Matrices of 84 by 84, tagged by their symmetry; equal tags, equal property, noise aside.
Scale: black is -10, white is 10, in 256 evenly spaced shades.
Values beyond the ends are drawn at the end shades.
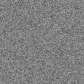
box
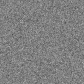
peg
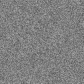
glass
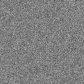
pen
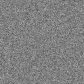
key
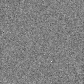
key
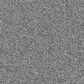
peg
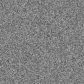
box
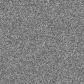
key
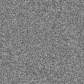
glass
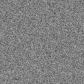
key
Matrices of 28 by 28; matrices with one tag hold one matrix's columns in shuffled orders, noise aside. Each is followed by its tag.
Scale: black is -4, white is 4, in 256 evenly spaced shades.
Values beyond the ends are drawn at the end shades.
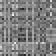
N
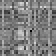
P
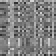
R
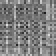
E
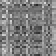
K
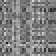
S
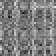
P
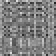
R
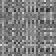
S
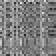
R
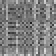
E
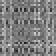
S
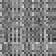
N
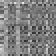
K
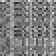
R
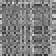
K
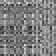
K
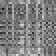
E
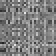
S
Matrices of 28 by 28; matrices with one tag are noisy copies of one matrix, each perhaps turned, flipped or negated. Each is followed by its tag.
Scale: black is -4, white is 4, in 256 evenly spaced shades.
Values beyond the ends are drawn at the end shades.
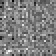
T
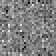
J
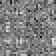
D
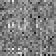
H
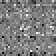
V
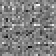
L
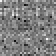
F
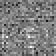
H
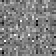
V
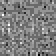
J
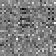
H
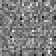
T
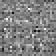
L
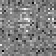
H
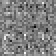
L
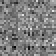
D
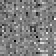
F
